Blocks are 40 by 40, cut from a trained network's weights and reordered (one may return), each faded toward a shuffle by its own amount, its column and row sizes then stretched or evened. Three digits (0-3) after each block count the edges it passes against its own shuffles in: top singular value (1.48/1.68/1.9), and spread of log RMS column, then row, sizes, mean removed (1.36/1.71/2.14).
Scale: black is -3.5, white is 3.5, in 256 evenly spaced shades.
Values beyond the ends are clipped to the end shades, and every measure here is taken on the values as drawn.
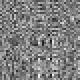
2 2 0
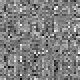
2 3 2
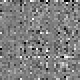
1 3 2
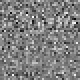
0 2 3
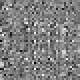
1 2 3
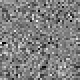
0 0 2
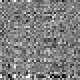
3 2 3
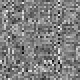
2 2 0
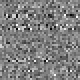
2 0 3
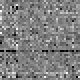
1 2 2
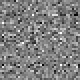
1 1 2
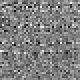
0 0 3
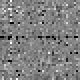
1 2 2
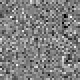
0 2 0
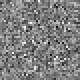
0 1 1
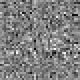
1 1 2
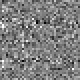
1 1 2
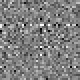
2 1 2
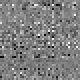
0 2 3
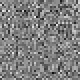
2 0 2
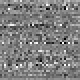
1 1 3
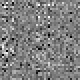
1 3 1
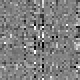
2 3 2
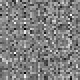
2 3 0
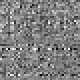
1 0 3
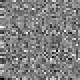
3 2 3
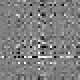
2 3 3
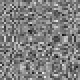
3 1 0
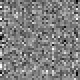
1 3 0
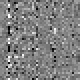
2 3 1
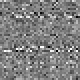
1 1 3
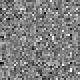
0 1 2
